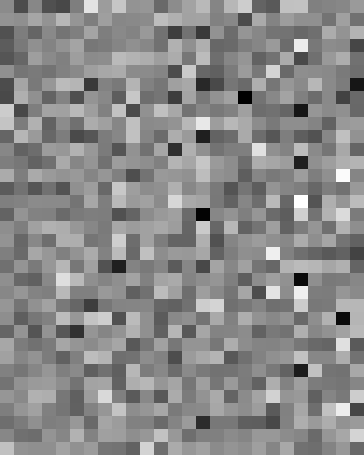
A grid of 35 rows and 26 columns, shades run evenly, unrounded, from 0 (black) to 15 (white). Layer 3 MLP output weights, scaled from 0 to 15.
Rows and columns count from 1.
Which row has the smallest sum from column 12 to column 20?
33
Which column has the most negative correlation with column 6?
2
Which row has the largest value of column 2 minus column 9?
21
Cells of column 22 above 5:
30
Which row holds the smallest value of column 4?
1
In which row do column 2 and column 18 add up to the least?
8
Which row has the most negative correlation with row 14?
25
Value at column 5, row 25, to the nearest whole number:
11
